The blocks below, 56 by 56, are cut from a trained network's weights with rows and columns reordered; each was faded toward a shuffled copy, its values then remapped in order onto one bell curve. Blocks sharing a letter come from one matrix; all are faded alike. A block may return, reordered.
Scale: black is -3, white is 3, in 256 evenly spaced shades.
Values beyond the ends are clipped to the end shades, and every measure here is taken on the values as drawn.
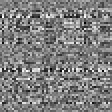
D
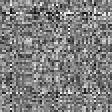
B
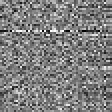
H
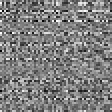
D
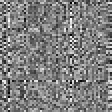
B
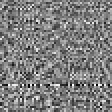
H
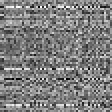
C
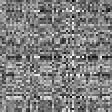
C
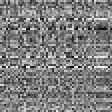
C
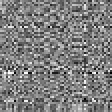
H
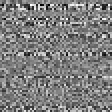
D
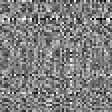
H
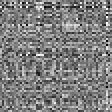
C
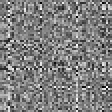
B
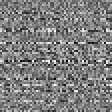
D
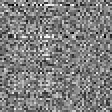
H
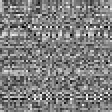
C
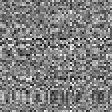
H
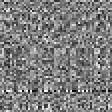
H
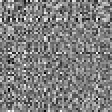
B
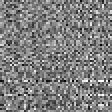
H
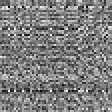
C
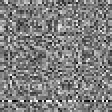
H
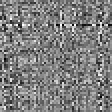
B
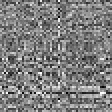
C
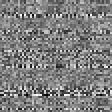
D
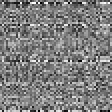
C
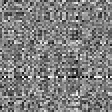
H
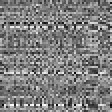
C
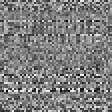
D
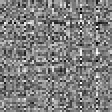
B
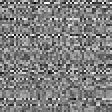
D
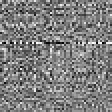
H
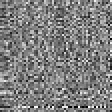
H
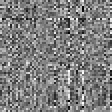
B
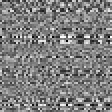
D
